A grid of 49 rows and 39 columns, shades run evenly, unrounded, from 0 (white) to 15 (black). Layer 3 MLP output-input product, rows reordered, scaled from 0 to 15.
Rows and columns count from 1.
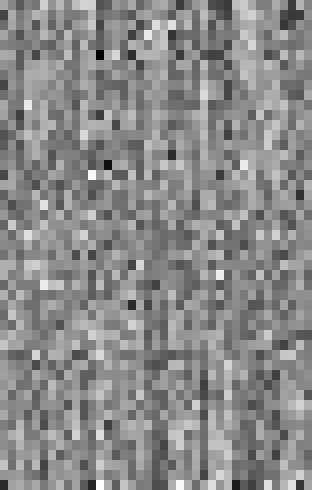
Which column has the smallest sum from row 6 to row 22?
26
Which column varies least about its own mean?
39
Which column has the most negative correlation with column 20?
13
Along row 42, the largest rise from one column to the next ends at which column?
11
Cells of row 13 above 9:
4
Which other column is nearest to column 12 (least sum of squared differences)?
30
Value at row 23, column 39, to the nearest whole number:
6
